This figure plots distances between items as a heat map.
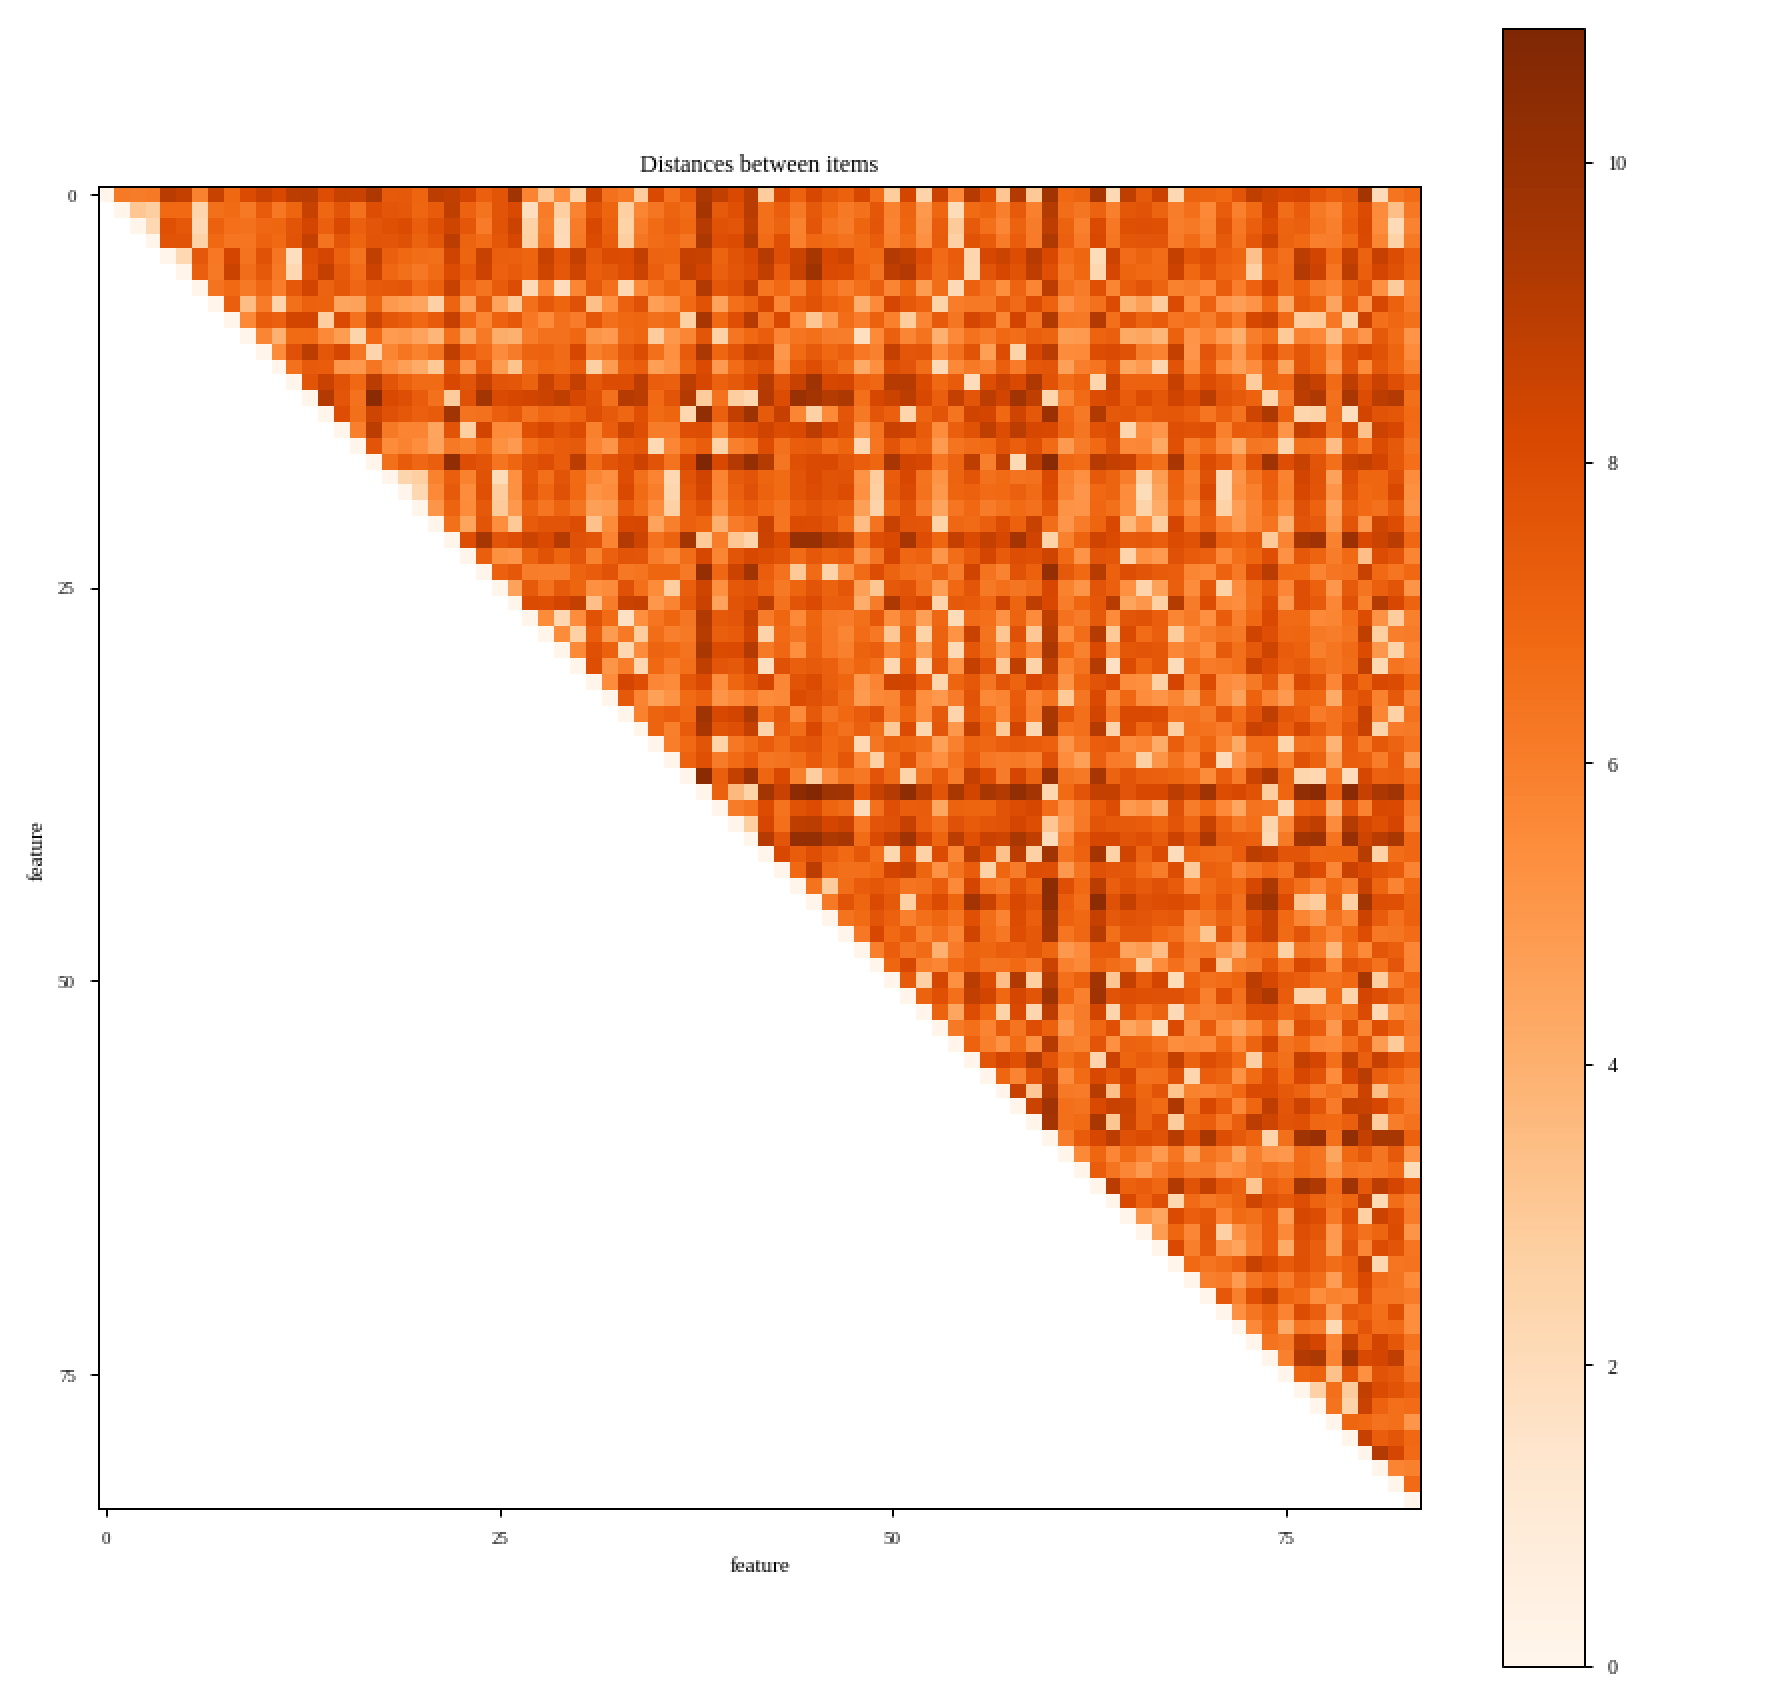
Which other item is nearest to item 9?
48
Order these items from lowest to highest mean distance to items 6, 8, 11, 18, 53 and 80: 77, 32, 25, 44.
25, 32, 77, 44
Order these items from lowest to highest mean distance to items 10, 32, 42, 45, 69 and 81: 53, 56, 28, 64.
28, 64, 56, 53
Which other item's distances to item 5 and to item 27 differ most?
33
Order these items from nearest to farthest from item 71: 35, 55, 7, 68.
7, 35, 68, 55
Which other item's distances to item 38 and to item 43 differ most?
56
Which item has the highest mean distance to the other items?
38
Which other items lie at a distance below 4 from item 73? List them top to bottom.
4, 5, 12, 55, 63
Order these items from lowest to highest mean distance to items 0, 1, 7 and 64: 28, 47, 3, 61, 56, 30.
30, 28, 3, 61, 47, 56
